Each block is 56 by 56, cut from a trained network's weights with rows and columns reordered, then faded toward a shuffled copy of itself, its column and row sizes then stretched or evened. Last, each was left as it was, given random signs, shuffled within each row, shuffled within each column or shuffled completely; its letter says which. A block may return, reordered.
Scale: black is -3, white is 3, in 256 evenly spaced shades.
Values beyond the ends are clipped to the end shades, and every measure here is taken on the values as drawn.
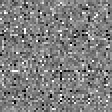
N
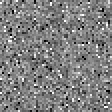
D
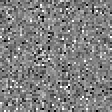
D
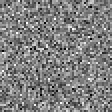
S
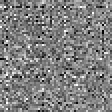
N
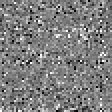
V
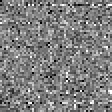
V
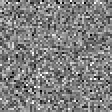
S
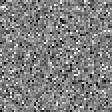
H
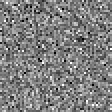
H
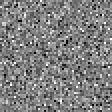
H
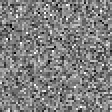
H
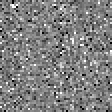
D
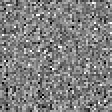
D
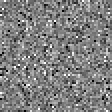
D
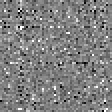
V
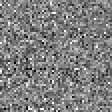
V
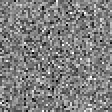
D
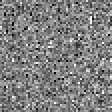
D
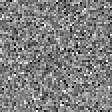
H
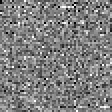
V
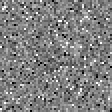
H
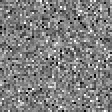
H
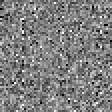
D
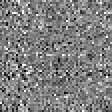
N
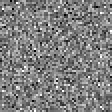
H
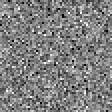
H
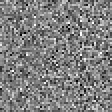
D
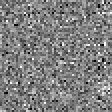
V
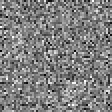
V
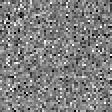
D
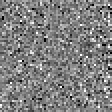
D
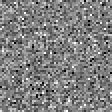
H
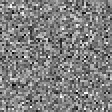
V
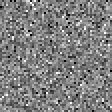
H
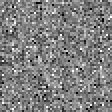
D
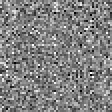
V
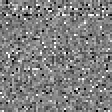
S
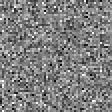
D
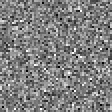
H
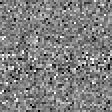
S
